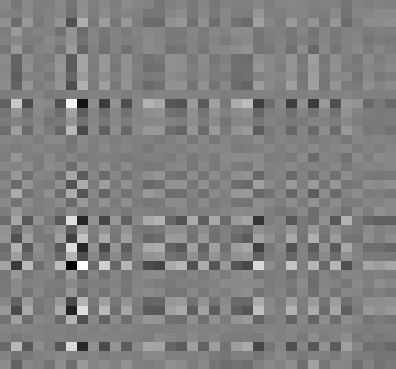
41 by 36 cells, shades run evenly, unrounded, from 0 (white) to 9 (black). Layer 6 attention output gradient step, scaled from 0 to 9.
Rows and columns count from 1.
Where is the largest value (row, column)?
30, 7
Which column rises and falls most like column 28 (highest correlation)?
33
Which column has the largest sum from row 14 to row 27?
8
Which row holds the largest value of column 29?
12
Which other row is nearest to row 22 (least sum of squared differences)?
36
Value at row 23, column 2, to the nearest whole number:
5
